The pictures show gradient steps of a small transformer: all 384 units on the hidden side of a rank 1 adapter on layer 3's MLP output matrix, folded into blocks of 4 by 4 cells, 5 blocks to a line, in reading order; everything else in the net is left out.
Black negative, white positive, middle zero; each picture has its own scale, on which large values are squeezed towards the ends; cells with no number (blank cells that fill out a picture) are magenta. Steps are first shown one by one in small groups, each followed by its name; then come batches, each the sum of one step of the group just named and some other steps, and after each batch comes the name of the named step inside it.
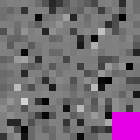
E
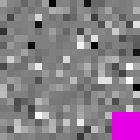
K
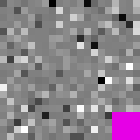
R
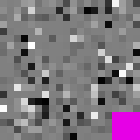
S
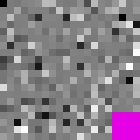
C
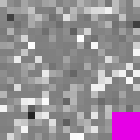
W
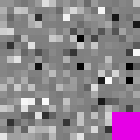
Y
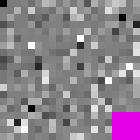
C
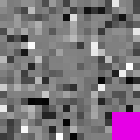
S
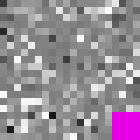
W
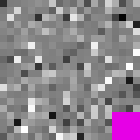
C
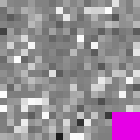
W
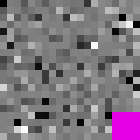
C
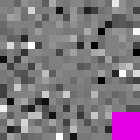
S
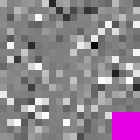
K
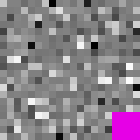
K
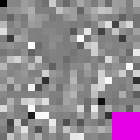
W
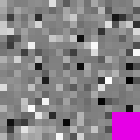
Y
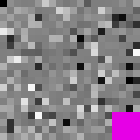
Y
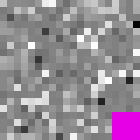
W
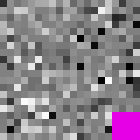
Y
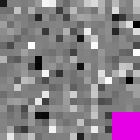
C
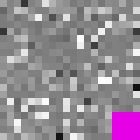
K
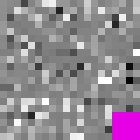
Y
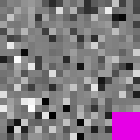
E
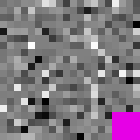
S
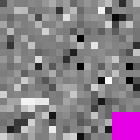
Y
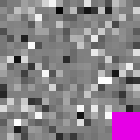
S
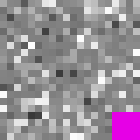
W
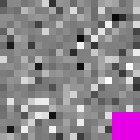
K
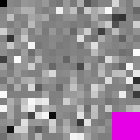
W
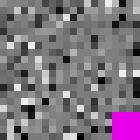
E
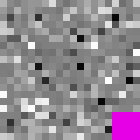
Y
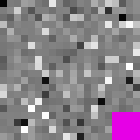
C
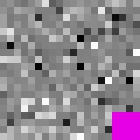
Y
